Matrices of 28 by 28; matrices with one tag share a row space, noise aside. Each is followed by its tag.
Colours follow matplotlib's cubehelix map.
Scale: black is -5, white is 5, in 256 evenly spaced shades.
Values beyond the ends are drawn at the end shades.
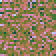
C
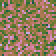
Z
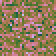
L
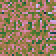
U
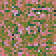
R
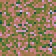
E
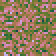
Z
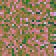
U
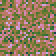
Z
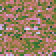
L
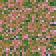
U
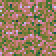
L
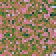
U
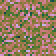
Z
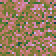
E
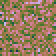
L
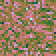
R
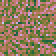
R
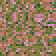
E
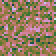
R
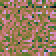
U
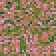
Z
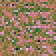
R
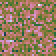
L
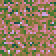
Z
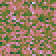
C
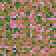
C
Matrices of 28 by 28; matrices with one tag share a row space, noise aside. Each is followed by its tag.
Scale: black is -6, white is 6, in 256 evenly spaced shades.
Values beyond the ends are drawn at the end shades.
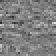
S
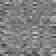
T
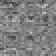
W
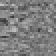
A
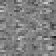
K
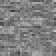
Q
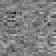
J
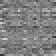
T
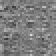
W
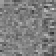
K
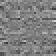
T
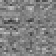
W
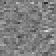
K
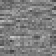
Q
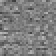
W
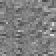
K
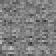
W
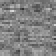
Q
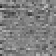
W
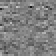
W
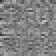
W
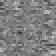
K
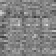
T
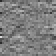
S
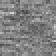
Q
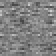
S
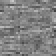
Q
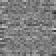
T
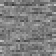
Q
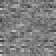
S
